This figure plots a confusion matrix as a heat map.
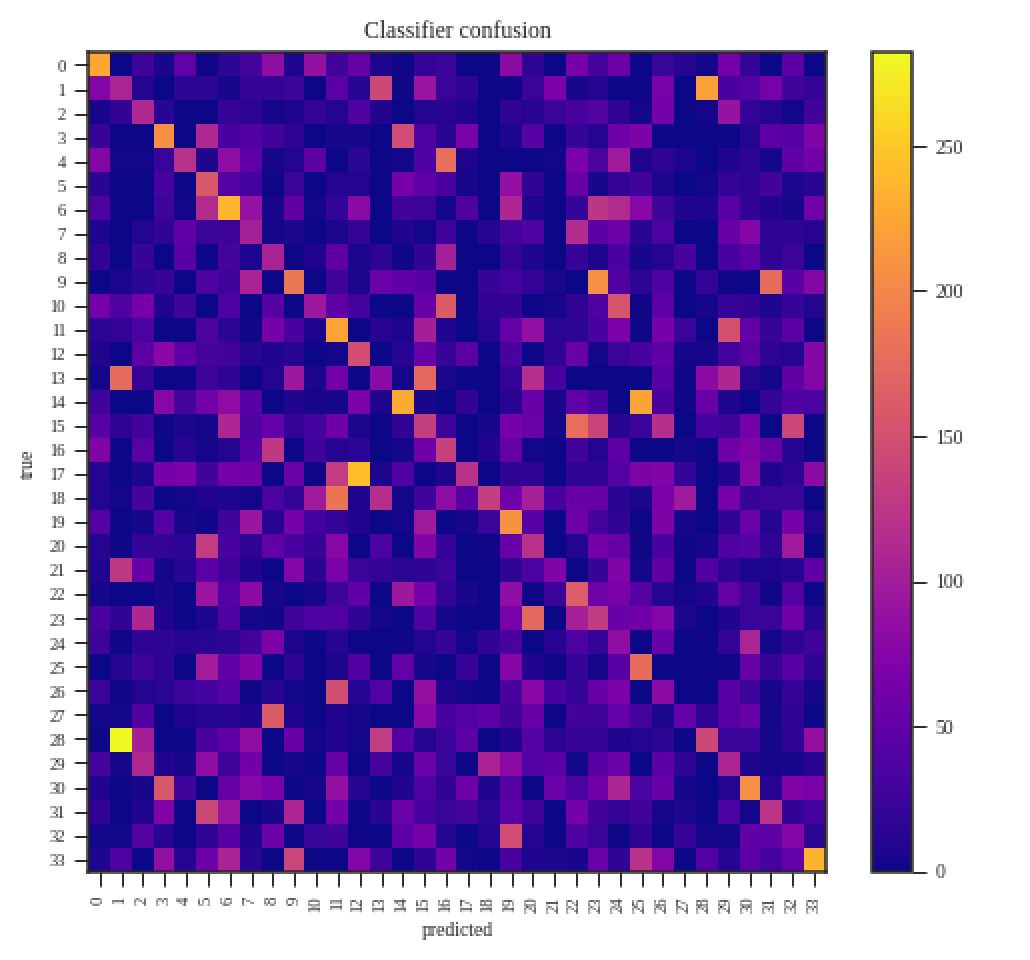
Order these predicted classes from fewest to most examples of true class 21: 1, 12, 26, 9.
12, 26, 9, 1
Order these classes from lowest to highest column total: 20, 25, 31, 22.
31, 25, 20, 22
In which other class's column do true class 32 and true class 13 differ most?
1
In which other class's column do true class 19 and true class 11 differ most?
29
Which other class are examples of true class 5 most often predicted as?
19
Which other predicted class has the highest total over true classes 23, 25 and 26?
20
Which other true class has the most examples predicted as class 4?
17
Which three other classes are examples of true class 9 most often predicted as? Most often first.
23, 31, 7
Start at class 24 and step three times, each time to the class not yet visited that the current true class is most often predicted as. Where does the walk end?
14
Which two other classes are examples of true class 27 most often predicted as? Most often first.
8, 15
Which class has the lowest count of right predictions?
27
